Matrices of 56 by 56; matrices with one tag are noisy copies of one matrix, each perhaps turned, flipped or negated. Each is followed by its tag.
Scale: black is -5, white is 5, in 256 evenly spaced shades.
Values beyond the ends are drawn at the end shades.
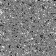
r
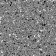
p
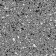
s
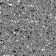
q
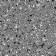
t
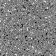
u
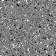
t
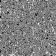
r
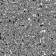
p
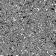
r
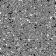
t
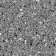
p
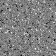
u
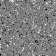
r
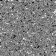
r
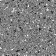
t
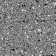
q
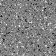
u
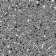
t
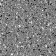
u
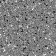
u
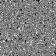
p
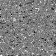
r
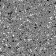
t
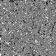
r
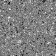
r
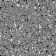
t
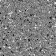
t
